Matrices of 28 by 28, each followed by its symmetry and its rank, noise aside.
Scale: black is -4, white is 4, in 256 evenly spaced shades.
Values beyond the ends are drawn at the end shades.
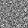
no symmetry, rank six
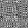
antisymmetric, rank four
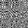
antisymmetric, rank four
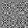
no symmetry, rank four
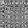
no symmetry, rank four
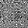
no symmetry, rank six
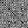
symmetric, rank four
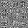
no symmetry, rank six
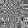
no symmetry, rank four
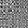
no symmetry, rank four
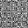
antisymmetric, rank four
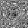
symmetric, rank four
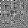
symmetric, rank four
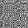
antisymmetric, rank four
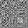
symmetric, rank four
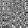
no symmetry, rank four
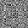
no symmetry, rank four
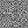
no symmetry, rank six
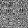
no symmetry, rank six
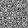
no symmetry, rank six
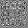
antisymmetric, rank four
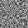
no symmetry, rank six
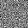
no symmetry, rank six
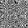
no symmetry, rank six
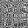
no symmetry, rank four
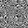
antisymmetric, rank four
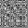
antisymmetric, rank four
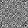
symmetric, rank four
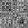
symmetric, rank four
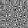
antisymmetric, rank four
